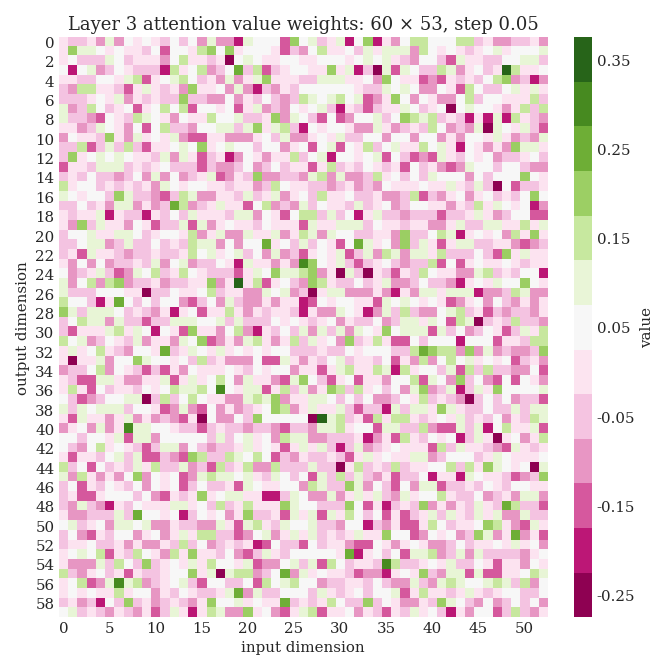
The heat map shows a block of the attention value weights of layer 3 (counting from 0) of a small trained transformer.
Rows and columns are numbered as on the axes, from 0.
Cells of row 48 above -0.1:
45
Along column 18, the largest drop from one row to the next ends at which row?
2
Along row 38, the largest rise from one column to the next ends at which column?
36
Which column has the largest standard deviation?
19
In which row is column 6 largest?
56
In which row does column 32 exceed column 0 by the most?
21
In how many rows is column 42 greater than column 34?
27
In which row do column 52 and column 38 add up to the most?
32
